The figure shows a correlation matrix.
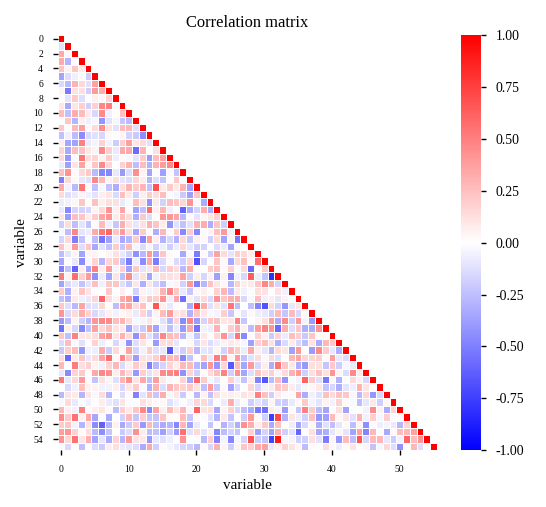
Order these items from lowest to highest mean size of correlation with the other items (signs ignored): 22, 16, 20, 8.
8, 22, 16, 20
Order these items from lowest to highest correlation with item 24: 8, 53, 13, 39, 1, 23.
1, 53, 13, 39, 8, 23
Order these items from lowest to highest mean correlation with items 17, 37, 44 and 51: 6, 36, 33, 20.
36, 33, 20, 6
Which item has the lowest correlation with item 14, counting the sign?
30
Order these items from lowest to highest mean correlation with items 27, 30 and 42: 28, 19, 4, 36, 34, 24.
36, 24, 34, 4, 19, 28
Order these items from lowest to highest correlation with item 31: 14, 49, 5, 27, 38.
49, 27, 14, 38, 5
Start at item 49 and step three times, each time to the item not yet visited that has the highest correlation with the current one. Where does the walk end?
20
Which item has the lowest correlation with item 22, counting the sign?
13
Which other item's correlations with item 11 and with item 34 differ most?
15
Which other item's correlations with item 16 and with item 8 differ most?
42
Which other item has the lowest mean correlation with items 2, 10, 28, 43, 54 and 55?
31
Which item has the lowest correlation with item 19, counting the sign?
0
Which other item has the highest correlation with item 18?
53
